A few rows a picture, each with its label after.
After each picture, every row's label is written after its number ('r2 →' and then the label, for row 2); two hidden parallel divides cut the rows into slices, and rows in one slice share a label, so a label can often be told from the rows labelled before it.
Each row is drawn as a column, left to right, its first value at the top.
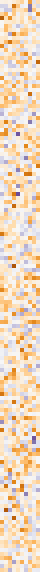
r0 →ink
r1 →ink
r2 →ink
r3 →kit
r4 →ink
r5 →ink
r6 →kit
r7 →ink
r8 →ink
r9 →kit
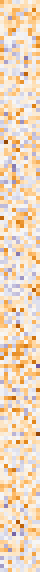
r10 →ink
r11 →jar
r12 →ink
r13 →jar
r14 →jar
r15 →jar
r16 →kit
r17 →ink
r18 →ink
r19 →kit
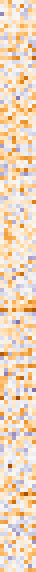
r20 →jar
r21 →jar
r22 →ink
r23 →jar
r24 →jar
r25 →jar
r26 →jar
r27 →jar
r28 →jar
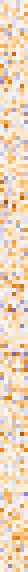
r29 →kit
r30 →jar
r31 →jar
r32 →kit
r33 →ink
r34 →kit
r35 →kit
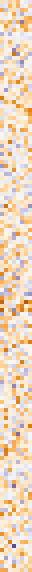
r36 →jar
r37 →ink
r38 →ink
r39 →kit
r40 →jar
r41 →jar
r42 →ink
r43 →jar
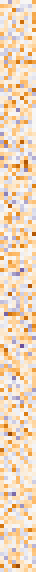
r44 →kit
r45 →jar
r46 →kit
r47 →kit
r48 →kit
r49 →jar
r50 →ink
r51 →kit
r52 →ink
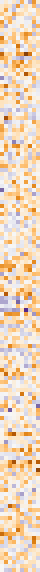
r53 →kit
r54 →kit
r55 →kit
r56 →kit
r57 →kit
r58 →kit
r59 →kit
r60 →kit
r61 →jar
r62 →ink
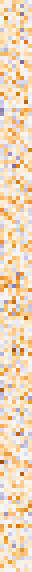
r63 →kit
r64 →ink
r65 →ink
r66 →jar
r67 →kit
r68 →jar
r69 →ink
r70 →ink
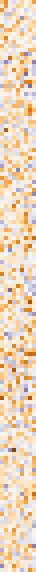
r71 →jar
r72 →ink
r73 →jar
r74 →kit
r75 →ink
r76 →kit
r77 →jar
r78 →jar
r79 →jar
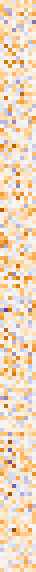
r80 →kit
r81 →kit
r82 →jar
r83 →kit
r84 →kit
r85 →kit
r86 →ink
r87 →kit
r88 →ink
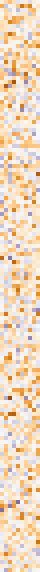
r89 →ink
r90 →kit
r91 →jar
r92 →ink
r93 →kit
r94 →ink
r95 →kit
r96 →ink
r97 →ink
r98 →kit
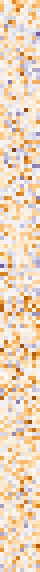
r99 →jar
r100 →ink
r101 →kit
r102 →jar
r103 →kit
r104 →kit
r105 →jar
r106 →jar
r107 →jar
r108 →jar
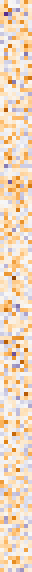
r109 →ink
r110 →jar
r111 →jar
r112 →kit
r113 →kit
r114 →ink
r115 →jar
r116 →ink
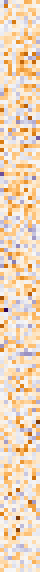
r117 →jar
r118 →kit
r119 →ink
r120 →ink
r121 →kit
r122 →kit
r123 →kit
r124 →kit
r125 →kit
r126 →jar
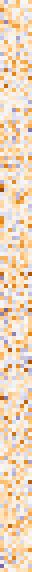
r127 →jar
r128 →kit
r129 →jar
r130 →kit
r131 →jar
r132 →ink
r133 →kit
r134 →jar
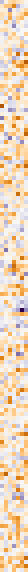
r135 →ink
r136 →ink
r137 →ink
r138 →kit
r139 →kit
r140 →kit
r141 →kit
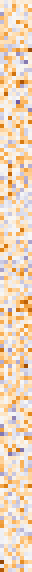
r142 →jar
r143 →ink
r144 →kit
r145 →ink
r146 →jar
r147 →jar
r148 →jar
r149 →jar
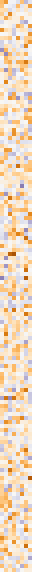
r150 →ink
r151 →jar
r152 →kit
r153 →ink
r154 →ink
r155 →ink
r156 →kit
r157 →ink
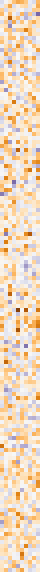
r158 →ink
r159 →ink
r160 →kit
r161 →ink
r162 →jar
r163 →ink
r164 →jar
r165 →ink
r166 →ink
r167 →jar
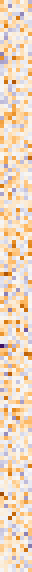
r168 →jar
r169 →jar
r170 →kit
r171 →jar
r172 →ink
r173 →ink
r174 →jar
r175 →ink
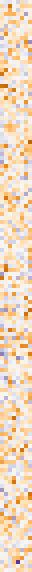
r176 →kit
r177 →kit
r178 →ink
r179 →ink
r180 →ink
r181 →ink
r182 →ink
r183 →jar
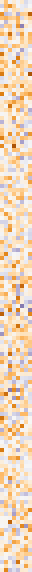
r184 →kit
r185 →ink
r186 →jar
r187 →kit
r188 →jar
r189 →kit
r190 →ink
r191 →kit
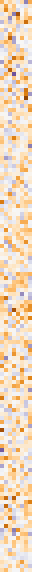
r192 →jar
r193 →ink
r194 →kit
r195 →jar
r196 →ink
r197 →ink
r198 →ink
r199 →jar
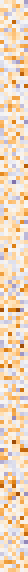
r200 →jar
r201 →ink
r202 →jar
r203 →jar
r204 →jar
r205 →kit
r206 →kit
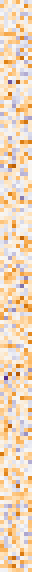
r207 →ink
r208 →ink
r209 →kit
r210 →kit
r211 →jar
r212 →jar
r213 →jar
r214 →jar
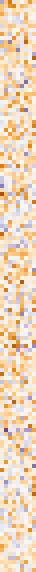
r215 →ink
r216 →kit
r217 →jar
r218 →ink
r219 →kit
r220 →jar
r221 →kit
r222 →ink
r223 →jar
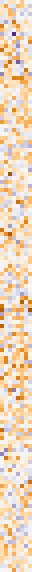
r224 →jar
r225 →ink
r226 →kit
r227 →jar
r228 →jar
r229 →jar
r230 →ink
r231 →jar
